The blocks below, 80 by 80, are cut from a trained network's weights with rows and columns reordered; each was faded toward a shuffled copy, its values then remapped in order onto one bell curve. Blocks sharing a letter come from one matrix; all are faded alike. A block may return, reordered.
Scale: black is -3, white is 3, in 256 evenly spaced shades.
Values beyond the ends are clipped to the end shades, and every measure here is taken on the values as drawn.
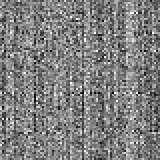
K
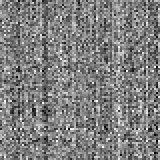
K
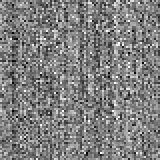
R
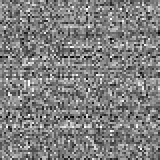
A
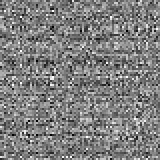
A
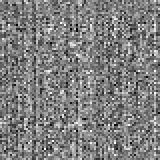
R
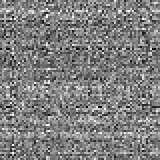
A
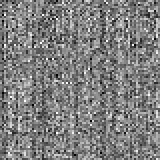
R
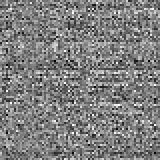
A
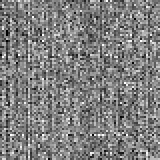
K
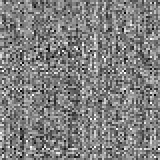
K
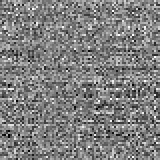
A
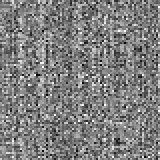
K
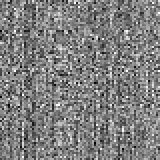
R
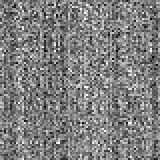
R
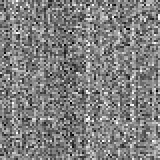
R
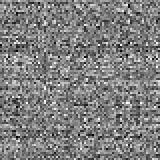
A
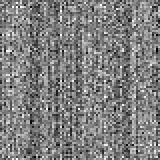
K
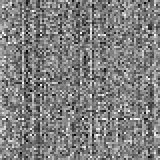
K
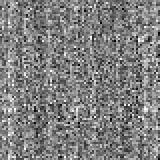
R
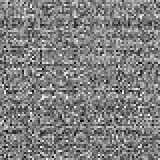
A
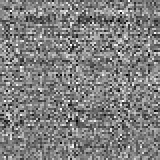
A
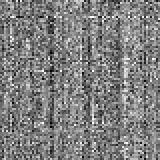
K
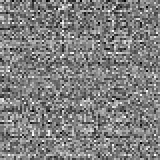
A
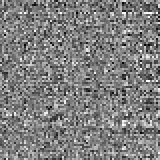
A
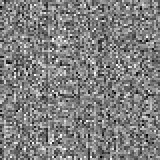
R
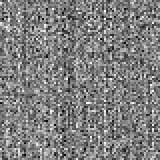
R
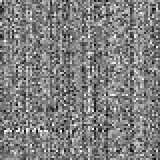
K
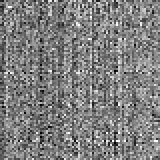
K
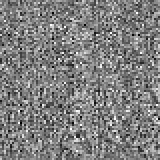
R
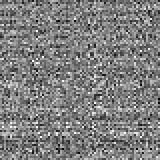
A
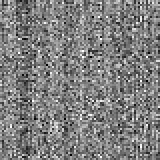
R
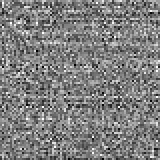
A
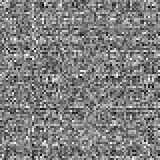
A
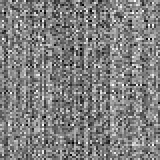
K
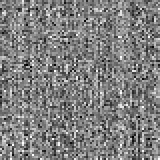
K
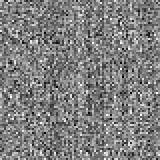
R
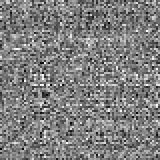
A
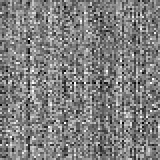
K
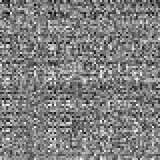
A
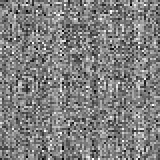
K
